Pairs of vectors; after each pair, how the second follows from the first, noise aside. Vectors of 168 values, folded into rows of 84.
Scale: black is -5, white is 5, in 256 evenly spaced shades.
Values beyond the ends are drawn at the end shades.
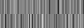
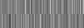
wrapped around, negated, shrunk.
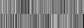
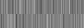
wrapped around, negated, shrunk.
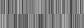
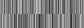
copied.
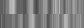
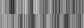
negated.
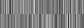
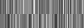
copied.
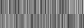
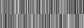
negated.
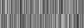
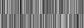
copied.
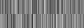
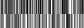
reversed, negated, scaled up.
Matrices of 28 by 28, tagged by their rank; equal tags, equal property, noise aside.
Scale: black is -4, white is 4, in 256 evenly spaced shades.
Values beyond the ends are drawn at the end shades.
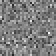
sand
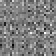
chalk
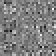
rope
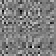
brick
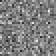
sand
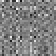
brick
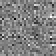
chalk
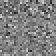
sand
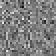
rope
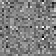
rope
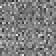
chalk
